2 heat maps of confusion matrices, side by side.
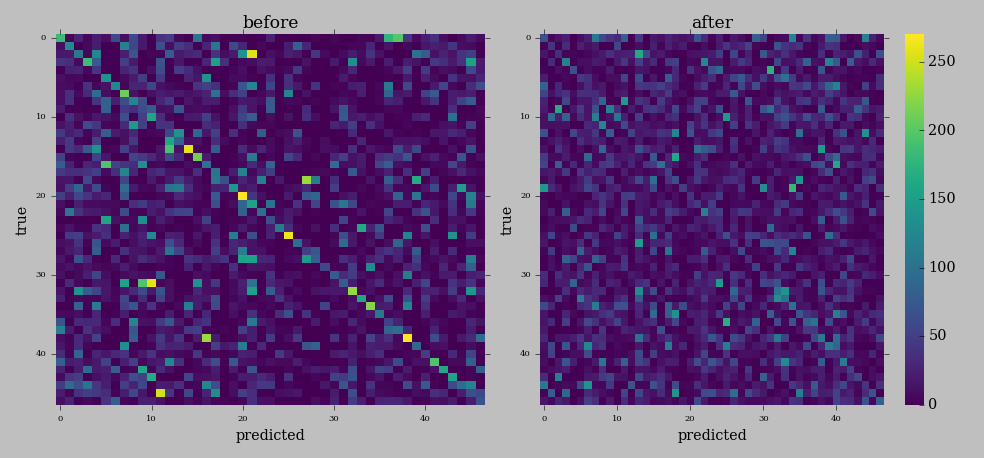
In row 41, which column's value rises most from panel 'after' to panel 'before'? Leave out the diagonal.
12
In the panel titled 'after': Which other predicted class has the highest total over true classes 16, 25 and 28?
40
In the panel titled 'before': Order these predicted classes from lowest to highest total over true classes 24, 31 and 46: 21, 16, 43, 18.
18, 16, 43, 21
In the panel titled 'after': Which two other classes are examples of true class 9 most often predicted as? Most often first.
2, 31
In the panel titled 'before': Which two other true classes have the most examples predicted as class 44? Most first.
19, 15
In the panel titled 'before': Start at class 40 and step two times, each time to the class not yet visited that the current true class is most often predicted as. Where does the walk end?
21
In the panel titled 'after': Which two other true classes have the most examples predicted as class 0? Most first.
19, 44
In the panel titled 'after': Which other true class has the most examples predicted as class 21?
14
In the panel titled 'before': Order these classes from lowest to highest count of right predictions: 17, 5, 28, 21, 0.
28, 17, 5, 21, 0
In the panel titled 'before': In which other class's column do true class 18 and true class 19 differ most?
27
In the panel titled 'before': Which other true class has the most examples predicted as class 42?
6
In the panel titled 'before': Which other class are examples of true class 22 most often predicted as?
1
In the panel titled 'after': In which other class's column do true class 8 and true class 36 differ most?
25
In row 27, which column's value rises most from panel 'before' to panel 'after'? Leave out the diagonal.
34
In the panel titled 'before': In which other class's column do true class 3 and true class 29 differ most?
17
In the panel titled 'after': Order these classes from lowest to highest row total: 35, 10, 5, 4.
4, 5, 35, 10
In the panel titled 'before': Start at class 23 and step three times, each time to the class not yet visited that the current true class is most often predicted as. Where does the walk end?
9
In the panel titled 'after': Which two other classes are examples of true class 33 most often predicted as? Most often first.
32, 5
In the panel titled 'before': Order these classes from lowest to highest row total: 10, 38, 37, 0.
37, 10, 0, 38
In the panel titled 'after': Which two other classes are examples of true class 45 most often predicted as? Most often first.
18, 35
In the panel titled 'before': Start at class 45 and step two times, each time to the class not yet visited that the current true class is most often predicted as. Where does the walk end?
8
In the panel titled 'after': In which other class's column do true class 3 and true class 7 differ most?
22
